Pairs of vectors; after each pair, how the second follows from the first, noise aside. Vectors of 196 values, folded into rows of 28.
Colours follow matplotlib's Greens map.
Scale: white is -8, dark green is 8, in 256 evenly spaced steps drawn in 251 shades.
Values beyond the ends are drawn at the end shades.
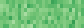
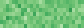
shuffled.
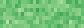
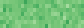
reversed, partly zeroed.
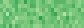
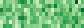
wrapped around, negated, scaled up.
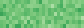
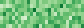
wrapped around, negated, scaled up.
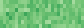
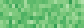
shuffled.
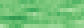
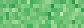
shuffled.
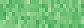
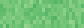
wrapped around, negated, shrunk.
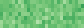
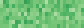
shuffled.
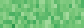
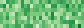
wrapped around, scaled up.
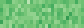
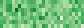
wrapped around, scaled up.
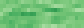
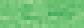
reversed, shrunk.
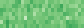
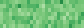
wrapped around, negated.
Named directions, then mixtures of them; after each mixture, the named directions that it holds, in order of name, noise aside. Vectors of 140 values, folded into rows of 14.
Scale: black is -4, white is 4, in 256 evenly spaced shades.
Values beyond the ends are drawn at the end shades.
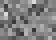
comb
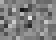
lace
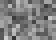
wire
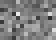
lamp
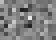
lace.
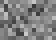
comb.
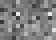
lamp.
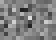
lace.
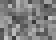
wire.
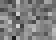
lamp, wire.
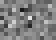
lace.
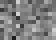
lamp, wire.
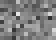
lamp.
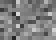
lamp, wire.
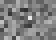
lace, wire.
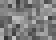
wire.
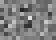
lace.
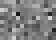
lamp.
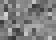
comb, lamp.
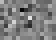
lace.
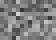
lace, lamp.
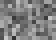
wire.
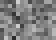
lamp, wire.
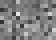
lamp.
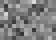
comb.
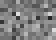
lamp.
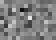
lace.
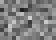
lace, lamp.
